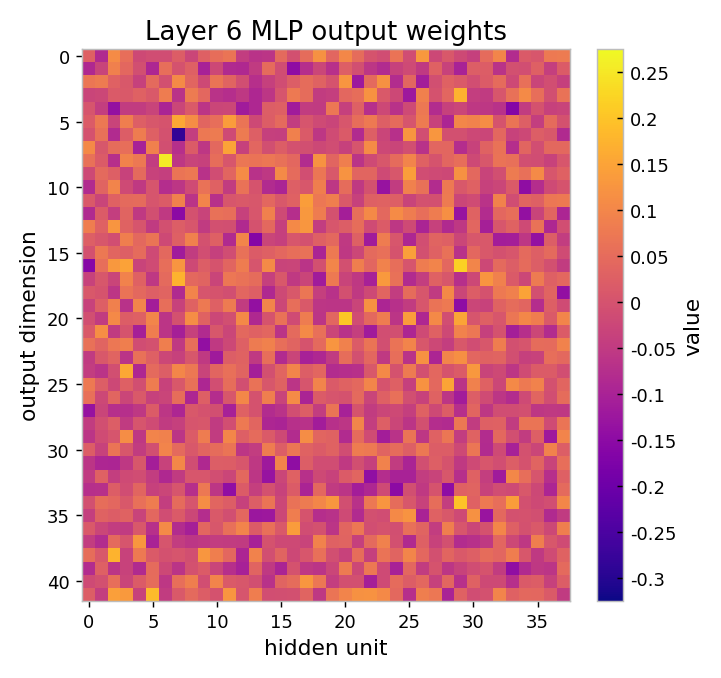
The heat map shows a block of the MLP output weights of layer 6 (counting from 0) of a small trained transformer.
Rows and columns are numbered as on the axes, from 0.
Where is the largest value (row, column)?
8, 6
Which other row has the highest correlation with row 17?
31
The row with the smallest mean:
4
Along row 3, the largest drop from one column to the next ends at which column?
30
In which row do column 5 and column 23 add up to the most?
41
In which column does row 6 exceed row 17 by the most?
25
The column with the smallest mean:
13
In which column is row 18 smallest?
37
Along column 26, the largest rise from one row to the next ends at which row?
3
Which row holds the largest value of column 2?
38
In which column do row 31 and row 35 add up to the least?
14
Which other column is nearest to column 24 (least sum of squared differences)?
36
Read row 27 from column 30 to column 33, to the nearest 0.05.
0.05 -0.05 0 0
